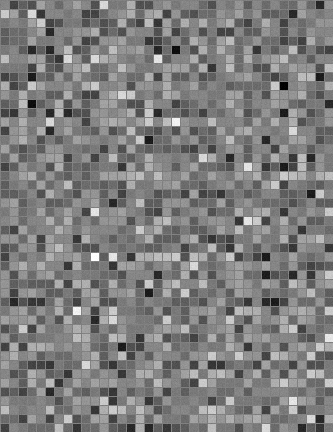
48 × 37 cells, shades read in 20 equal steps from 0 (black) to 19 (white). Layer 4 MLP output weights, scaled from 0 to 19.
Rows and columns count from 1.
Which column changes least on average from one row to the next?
12
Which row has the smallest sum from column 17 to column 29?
22
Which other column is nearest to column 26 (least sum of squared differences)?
25
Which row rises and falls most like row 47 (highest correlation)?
44
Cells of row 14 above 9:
31
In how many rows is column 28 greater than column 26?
18
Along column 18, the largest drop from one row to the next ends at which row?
3
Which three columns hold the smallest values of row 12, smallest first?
4, 37, 20
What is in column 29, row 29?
5
